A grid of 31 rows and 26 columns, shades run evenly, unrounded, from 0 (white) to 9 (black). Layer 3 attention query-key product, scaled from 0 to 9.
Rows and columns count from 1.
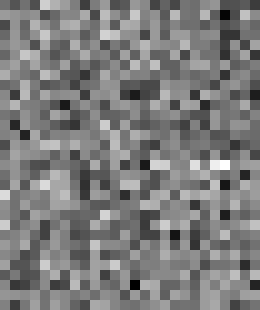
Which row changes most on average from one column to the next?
19
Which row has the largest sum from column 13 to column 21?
24
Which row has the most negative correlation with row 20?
6
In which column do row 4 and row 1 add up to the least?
5
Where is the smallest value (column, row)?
23, 17
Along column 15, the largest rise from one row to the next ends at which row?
22
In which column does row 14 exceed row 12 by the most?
3
